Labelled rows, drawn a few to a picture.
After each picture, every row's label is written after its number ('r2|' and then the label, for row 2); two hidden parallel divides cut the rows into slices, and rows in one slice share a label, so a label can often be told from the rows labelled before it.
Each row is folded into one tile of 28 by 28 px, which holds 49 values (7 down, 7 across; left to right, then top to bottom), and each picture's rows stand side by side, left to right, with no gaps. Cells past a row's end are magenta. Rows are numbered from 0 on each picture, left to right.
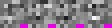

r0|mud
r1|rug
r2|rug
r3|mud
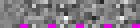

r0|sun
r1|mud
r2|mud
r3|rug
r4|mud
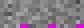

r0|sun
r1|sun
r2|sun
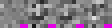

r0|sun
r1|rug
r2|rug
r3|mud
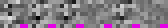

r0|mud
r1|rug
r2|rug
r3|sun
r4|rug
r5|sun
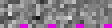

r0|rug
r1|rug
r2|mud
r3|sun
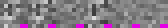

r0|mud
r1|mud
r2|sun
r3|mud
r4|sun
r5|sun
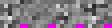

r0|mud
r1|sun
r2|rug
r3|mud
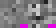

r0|sun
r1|rug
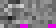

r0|rug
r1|sun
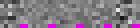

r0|rug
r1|sun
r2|sun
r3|sun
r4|rug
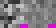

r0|rug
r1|sun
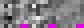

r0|rug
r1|mud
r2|sun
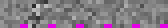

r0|sun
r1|rug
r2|sun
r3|sun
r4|sun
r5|sun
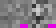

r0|sun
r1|rug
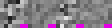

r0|rug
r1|sun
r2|mud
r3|sun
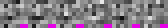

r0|rug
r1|rug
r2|rug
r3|mud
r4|rug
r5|mud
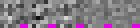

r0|mud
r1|rug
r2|mud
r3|sun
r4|sun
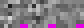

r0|mud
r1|rug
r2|sun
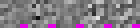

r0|sun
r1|rug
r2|sun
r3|mud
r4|mud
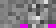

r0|sun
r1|mud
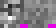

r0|mud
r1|sun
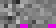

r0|rug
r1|sun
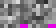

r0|mud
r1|rug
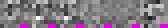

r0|mud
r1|mud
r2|mud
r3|sun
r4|sun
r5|rug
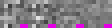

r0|mud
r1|mud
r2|sun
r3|sun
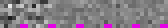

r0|rug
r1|rug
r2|sun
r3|sun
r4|sun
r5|sun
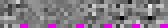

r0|mud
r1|sun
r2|sun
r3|rug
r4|rug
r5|rug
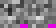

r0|mud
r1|mud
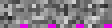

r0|rug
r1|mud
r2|mud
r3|mud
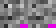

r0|rug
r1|rug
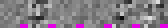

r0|sun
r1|rug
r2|sun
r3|sun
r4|rug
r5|mud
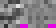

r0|rug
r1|sun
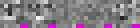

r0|mud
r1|mud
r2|sun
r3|sun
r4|rug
